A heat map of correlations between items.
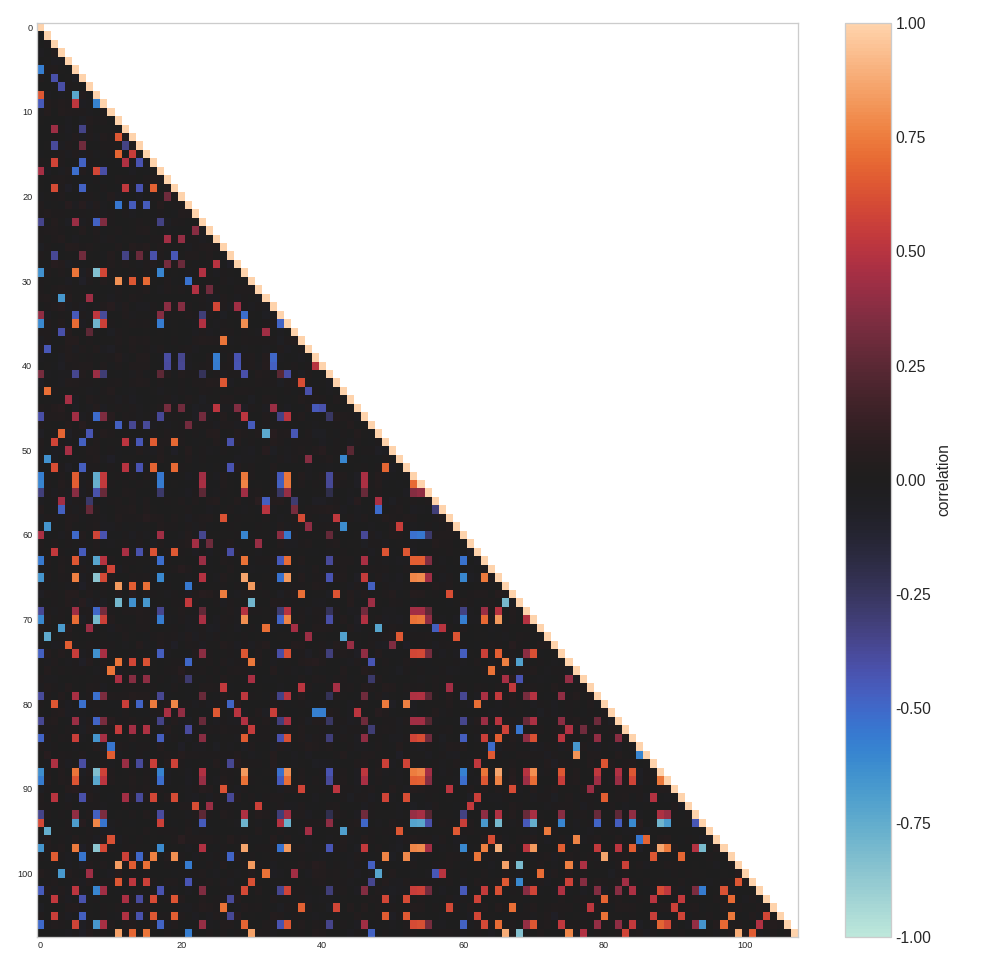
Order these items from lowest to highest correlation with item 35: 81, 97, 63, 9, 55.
81, 55, 9, 63, 97
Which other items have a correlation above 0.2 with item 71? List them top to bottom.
7, 32, 36, 57, 100
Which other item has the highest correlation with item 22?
92
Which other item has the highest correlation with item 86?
76
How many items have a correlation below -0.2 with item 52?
3
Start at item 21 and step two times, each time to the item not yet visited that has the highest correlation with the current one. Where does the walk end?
47
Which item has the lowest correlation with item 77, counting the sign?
68
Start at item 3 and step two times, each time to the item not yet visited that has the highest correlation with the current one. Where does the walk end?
56
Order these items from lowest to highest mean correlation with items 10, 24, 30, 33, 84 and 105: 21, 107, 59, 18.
21, 59, 18, 107
